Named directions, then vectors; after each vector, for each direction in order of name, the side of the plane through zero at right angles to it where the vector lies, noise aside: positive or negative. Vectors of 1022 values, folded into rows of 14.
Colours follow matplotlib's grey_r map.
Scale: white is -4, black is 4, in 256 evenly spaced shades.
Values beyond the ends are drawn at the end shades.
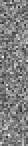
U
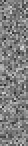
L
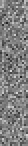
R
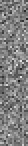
negative, negative, positive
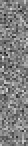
positive, positive, positive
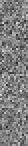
negative, positive, negative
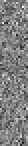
negative, positive, negative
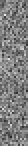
positive, negative, negative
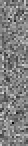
positive, positive, positive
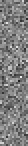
negative, negative, positive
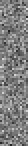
positive, positive, negative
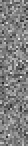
negative, negative, positive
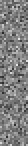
negative, negative, positive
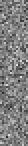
negative, negative, positive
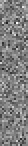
negative, positive, negative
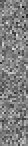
positive, negative, positive
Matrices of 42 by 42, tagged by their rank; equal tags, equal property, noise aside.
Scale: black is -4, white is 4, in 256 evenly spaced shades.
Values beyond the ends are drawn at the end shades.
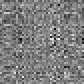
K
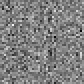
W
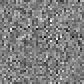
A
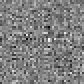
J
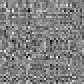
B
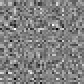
K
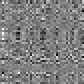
K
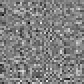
J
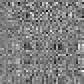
B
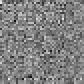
A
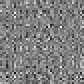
B
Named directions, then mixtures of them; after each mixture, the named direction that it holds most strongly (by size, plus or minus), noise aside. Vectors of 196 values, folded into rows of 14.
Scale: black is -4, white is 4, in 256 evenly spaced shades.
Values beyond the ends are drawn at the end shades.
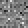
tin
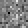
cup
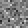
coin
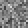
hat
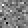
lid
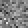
lid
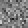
coin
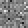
tin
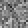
hat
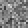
hat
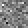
lid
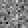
cup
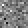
lid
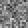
hat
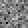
cup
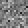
tin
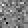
lid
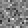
coin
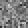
hat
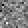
lid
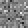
tin
